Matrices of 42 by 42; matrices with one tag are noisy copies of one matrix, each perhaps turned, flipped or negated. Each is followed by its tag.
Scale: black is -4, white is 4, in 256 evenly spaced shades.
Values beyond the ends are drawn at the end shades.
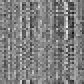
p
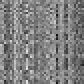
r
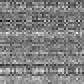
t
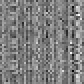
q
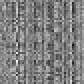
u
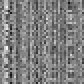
q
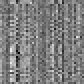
p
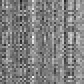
t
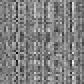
u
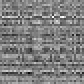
u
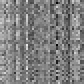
r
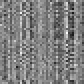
p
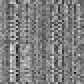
p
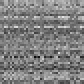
r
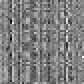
u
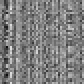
q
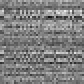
p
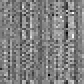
p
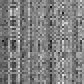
t
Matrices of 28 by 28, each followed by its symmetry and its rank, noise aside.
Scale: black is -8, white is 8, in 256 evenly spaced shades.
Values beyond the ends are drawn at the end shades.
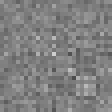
symmetric, rank three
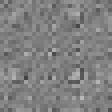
symmetric, rank four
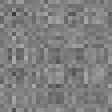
no symmetry, rank three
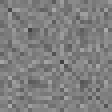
symmetric, rank four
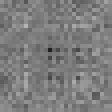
symmetric, rank three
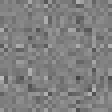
symmetric, rank four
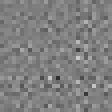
antisymmetric, rank four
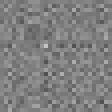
symmetric, rank three
